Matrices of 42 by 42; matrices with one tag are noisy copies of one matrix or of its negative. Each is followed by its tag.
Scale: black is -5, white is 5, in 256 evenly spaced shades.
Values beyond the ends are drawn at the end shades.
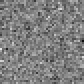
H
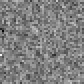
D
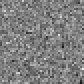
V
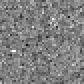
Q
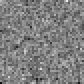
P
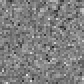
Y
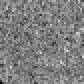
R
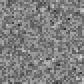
Y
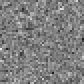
H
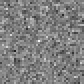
Q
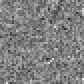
Y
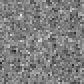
Q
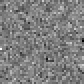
H
